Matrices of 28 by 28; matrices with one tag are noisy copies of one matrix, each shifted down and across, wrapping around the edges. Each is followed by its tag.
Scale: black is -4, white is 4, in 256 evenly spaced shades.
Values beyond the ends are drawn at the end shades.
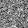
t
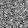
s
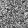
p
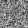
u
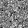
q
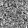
q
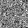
q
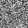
p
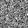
t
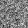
t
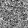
t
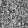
q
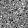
p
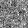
q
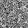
t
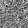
p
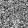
p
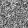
p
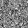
q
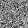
p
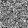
u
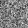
u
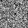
q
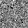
u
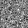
u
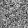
p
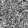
p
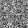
t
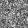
q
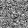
s
